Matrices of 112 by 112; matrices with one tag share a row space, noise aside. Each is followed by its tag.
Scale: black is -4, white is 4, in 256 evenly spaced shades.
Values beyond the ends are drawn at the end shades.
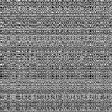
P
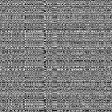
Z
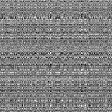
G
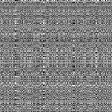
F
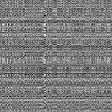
Z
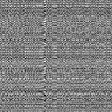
Z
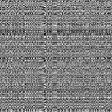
Z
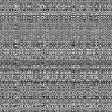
F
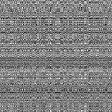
G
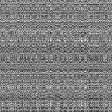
G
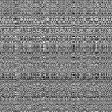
F
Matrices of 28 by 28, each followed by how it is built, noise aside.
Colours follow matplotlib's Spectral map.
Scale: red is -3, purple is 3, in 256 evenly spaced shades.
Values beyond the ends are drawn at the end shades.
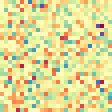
repeating rows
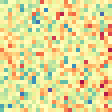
smooth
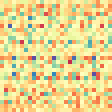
repeating columns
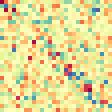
banded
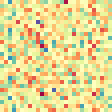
repeating rows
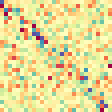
banded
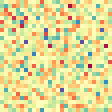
repeating columns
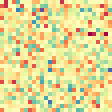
noise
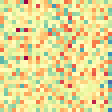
repeating rows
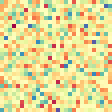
repeating columns
